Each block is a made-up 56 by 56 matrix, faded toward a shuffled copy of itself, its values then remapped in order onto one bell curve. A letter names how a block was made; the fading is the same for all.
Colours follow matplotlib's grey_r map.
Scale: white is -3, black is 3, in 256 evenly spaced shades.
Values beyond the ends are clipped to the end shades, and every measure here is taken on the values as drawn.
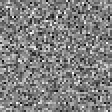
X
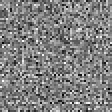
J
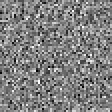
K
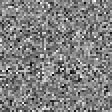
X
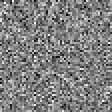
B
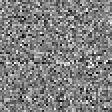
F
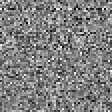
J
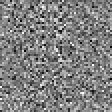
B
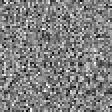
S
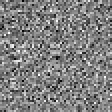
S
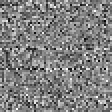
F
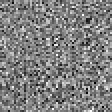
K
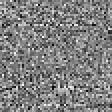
X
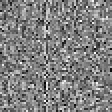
B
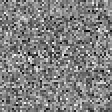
X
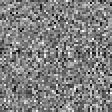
S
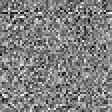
S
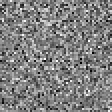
F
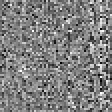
B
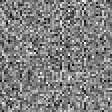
B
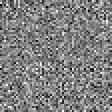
K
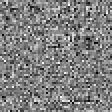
K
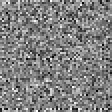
F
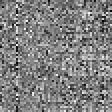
B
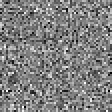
J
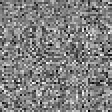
K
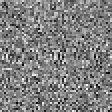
S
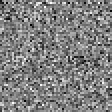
X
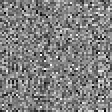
S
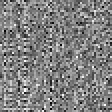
B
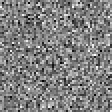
K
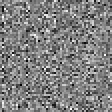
B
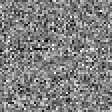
X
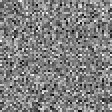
S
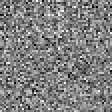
S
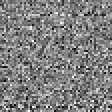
F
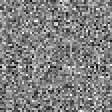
J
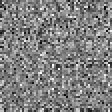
K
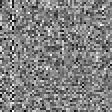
B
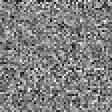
F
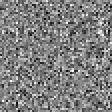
S
